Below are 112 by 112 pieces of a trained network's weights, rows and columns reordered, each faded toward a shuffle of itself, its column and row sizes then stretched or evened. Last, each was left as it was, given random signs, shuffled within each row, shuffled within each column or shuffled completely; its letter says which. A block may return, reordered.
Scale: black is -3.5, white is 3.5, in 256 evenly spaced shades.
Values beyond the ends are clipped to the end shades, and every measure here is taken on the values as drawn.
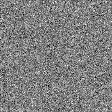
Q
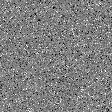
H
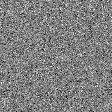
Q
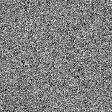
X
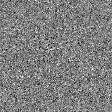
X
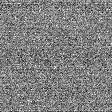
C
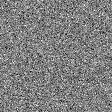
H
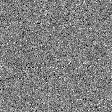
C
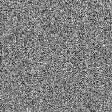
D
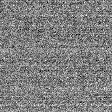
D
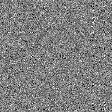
D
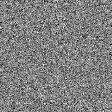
X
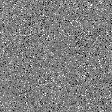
D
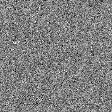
X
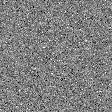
H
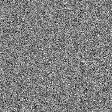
X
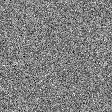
H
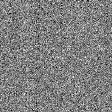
D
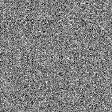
D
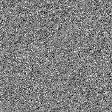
X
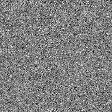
X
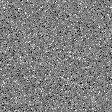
H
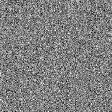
D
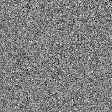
X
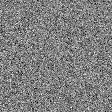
H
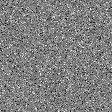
H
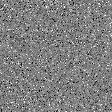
C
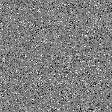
X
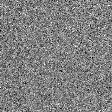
X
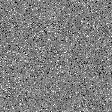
C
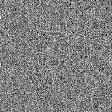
D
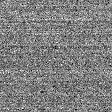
C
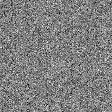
Q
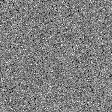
H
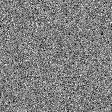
H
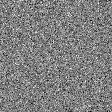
H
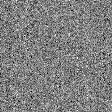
Q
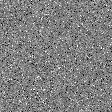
H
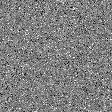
H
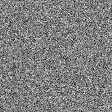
C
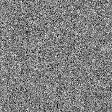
Q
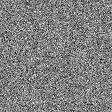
H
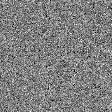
X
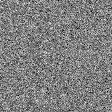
H
